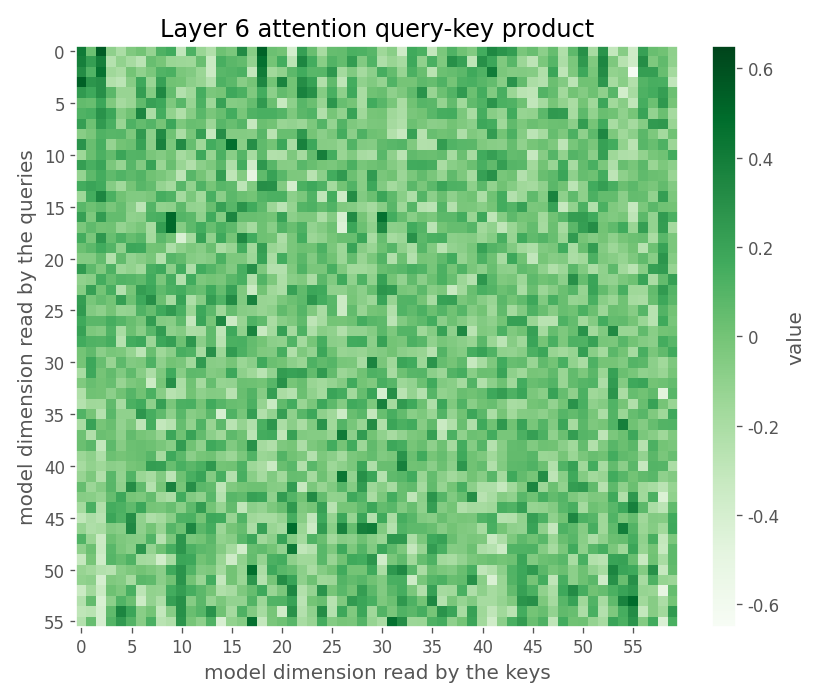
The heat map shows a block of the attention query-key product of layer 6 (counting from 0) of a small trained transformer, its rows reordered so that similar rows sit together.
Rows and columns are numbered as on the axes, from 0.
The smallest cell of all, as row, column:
2, 55
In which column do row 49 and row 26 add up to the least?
15
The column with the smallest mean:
19
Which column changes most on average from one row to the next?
20
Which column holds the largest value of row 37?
26
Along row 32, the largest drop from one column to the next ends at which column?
10
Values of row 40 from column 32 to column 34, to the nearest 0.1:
0.4 0 0
